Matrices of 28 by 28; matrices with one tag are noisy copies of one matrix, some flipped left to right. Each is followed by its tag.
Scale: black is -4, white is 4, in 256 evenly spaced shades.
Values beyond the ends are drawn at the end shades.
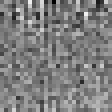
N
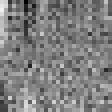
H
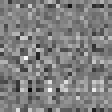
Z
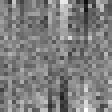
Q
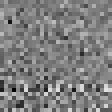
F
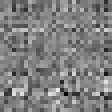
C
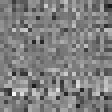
C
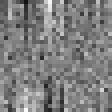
Q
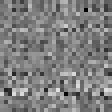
C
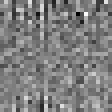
N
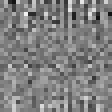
N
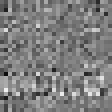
C
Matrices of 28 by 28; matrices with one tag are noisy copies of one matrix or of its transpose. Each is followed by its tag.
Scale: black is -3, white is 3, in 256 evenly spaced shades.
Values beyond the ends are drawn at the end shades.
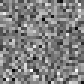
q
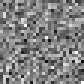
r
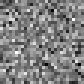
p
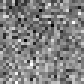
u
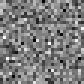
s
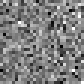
r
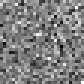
r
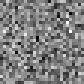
q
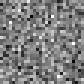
p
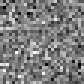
p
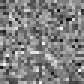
p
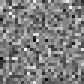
s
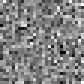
r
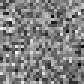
p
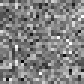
u
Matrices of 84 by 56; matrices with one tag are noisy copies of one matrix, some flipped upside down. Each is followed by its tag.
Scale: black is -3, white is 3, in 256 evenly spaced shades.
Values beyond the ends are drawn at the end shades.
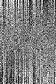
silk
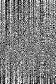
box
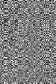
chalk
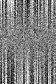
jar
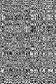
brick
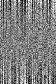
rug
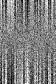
jar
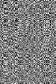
chalk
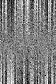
jar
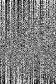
box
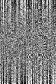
rug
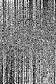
silk
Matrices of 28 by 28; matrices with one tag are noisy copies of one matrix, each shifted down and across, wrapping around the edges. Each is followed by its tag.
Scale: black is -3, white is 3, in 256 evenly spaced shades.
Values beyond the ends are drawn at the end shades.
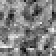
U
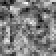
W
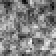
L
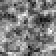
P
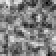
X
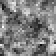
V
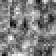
U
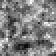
P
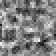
X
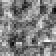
U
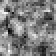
V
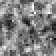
L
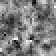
V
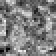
W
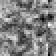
W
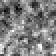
L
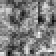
U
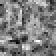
W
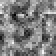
U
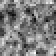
L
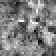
V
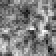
V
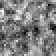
L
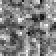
W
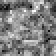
P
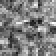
W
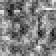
U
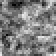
P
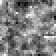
P
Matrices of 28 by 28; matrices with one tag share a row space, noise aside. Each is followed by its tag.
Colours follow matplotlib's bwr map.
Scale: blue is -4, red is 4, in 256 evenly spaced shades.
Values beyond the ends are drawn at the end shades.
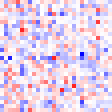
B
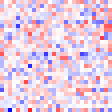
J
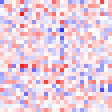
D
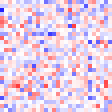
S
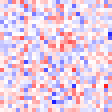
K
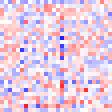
D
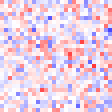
J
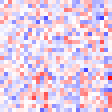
J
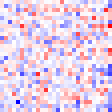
J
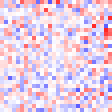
J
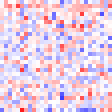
D
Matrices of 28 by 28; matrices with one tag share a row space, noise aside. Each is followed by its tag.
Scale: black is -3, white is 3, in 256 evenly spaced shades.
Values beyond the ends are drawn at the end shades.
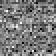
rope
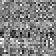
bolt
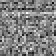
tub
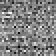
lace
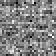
rope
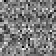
bolt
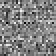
lace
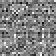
lace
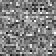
rope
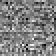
tub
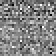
bolt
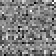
tub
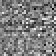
tub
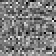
tub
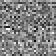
lace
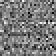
bolt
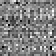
bolt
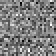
bolt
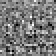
rope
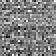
lace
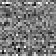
lace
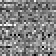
lace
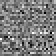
bolt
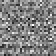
bolt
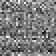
lace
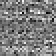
tub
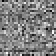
tub
